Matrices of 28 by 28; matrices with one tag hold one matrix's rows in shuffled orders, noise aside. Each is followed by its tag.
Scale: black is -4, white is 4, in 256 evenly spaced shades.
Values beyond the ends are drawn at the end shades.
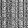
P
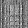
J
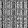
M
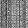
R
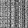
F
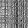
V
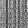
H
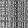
V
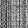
R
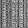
P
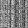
F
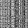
F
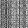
R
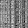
F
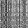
R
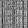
M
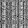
P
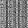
H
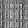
J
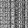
F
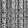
P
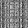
J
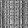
J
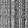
F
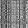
R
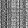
R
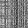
V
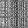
V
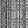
R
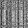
P
